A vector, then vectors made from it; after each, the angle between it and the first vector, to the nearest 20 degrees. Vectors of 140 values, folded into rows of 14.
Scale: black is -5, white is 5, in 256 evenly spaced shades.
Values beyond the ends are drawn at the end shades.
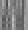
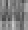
40 degrees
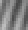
120 degrees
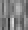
80 degrees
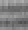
100 degrees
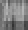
120 degrees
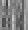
20 degrees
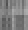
40 degrees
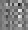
100 degrees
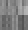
60 degrees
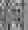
60 degrees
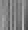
120 degrees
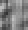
60 degrees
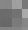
80 degrees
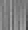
100 degrees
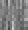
40 degrees
